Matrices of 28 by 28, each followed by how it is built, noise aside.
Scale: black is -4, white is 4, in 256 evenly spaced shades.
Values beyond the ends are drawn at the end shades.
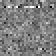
uneven rows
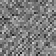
Hankel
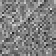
Hankel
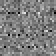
uneven rows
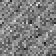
Hankel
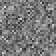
Hankel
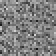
repeating rows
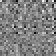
low rank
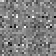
uneven rows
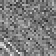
Toeplitz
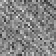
Toeplitz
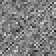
Hankel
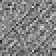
Hankel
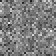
repeating rows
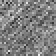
Hankel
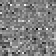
uneven rows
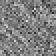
Toeplitz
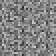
repeating rows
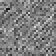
Hankel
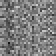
repeating rows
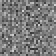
repeating rows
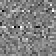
uneven rows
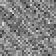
Toeplitz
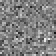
uneven rows
